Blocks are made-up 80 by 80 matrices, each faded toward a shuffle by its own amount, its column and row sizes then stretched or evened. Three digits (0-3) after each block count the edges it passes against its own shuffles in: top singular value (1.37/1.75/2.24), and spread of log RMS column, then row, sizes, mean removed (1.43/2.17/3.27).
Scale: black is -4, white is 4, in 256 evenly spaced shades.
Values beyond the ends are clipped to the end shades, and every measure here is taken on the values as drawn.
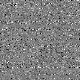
0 0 2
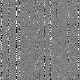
2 3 0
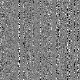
1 3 0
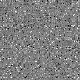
2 0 1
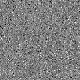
2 0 0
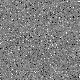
0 0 0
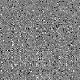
2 1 1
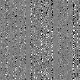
1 3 0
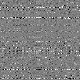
3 0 3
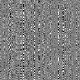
3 3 0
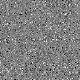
1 1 1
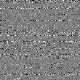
2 0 3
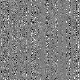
1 3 0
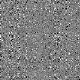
2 2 1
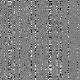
3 3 1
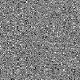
2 1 1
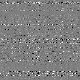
1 1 3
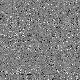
1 0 1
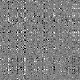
3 2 2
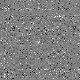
1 1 2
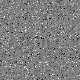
1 0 1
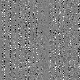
2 3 0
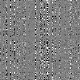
1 3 2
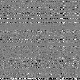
2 1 3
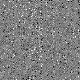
2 1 0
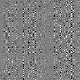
3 3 1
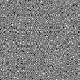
3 0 0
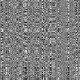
3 3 1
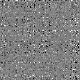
1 2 2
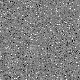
1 0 0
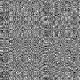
3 1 0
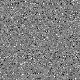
1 0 1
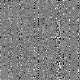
2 3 1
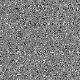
1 1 2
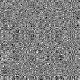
3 0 1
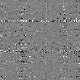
2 2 2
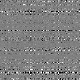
3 1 3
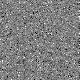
1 1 0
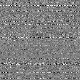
1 0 3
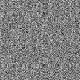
2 0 0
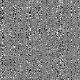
1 3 1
